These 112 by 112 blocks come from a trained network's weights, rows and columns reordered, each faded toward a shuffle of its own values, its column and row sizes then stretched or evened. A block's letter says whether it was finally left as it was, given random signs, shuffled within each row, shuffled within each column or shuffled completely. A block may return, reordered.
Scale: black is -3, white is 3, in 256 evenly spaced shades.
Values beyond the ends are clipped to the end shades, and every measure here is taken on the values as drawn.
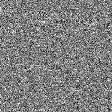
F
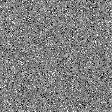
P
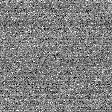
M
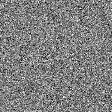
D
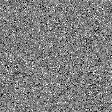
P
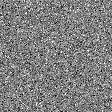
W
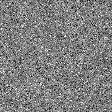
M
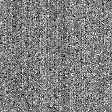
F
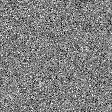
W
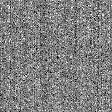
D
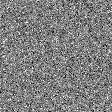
W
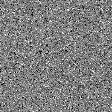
P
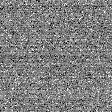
M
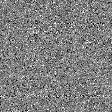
P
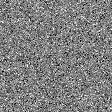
W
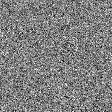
M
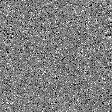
P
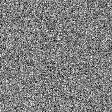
D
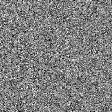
F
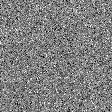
W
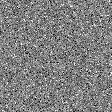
W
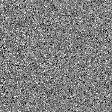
P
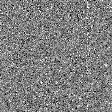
P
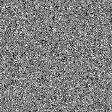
P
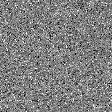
P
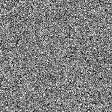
D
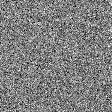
W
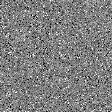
P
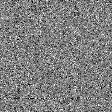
P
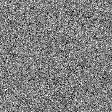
D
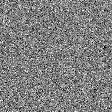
M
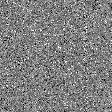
D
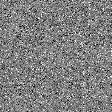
P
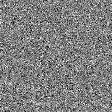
F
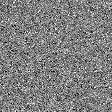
M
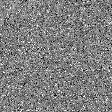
M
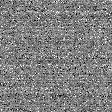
M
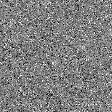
P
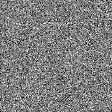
P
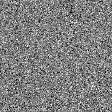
P
